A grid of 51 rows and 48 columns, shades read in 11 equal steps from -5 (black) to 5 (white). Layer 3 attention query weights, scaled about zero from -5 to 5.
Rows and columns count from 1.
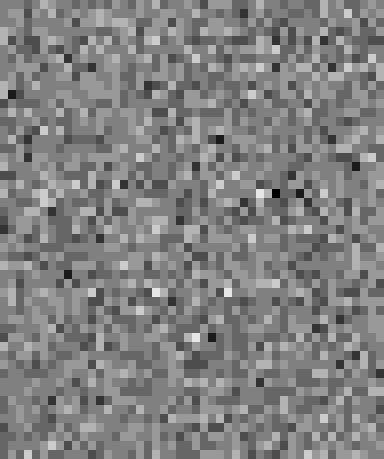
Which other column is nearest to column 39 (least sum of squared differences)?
4
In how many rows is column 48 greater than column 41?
23
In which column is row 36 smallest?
43
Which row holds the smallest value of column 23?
25
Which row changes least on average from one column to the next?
44
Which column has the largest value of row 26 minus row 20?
37
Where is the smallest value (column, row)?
35, 22
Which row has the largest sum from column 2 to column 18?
13
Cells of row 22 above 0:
14
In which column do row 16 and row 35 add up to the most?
18
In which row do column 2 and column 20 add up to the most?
33
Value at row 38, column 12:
-2
